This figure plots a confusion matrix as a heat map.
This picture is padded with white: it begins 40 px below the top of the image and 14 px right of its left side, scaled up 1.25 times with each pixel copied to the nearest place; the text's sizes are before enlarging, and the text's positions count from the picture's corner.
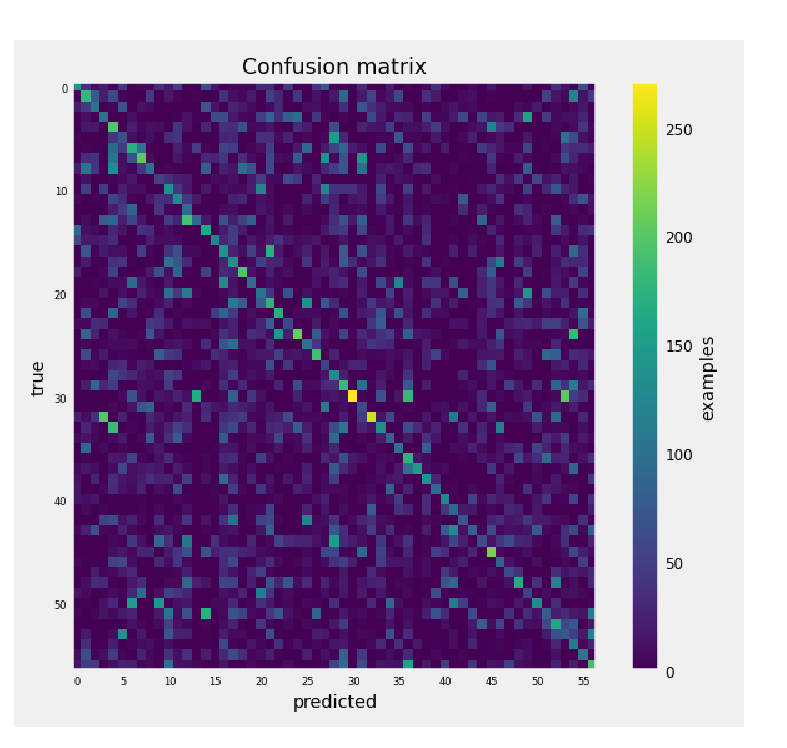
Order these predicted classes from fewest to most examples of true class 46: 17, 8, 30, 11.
8, 30, 11, 17
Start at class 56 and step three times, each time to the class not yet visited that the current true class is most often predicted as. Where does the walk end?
14
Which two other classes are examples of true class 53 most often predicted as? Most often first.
5, 56
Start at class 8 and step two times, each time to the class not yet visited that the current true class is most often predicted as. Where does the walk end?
45
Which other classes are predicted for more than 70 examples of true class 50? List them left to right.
6, 9, 34, 41
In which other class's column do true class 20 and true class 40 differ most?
49
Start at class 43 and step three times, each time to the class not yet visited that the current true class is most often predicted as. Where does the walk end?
3
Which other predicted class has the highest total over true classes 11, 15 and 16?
21
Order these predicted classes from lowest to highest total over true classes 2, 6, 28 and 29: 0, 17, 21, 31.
0, 21, 17, 31
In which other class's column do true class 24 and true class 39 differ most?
54
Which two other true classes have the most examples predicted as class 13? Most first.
30, 6
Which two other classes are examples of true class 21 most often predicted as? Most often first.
25, 17
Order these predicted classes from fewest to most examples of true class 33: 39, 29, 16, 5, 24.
5, 39, 16, 24, 29
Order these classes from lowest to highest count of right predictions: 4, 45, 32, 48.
48, 4, 45, 32
